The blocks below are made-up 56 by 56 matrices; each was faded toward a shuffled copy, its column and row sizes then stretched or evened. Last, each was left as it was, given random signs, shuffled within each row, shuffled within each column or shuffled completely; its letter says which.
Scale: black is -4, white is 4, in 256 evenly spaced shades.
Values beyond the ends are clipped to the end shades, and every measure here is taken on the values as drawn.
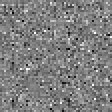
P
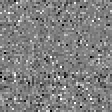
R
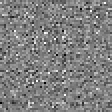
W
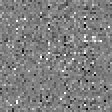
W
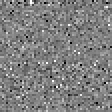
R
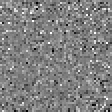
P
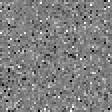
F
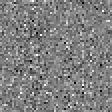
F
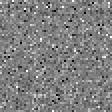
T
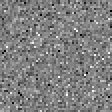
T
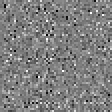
W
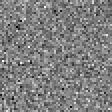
T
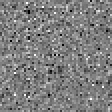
P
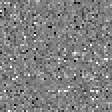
P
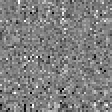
W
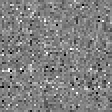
W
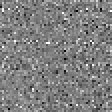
W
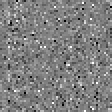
F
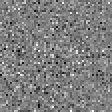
P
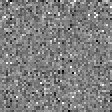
P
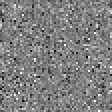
F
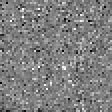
P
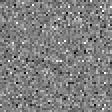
R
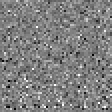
W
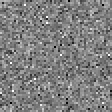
T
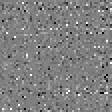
W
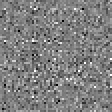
W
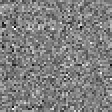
P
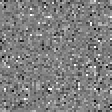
P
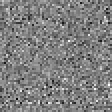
R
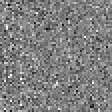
F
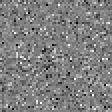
R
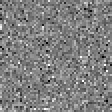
F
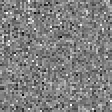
T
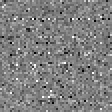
R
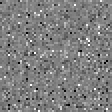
P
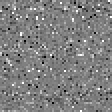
R
